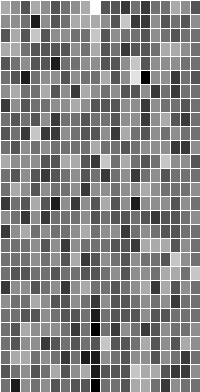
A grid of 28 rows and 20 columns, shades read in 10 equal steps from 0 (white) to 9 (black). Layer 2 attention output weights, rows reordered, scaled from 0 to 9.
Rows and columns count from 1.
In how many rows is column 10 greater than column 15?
15
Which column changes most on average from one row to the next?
4
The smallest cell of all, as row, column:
1, 10
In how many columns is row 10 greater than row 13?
7
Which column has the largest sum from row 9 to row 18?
6
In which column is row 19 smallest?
18
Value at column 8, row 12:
3
